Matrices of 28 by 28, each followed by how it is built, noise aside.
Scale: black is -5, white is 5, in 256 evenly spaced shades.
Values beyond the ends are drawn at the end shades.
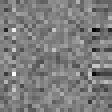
low rank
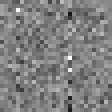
uneven columns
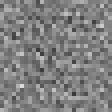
repeating rows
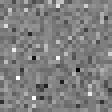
sparse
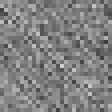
Toeplitz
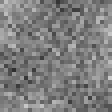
smooth
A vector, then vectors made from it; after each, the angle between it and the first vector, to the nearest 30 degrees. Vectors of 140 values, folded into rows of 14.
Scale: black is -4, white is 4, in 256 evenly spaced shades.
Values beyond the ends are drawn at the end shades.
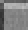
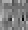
120 degrees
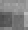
60 degrees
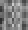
60 degrees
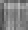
30 degrees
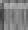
30 degrees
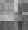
90 degrees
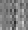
90 degrees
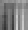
90 degrees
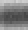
90 degrees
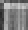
30 degrees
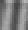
90 degrees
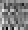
120 degrees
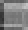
30 degrees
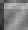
30 degrees
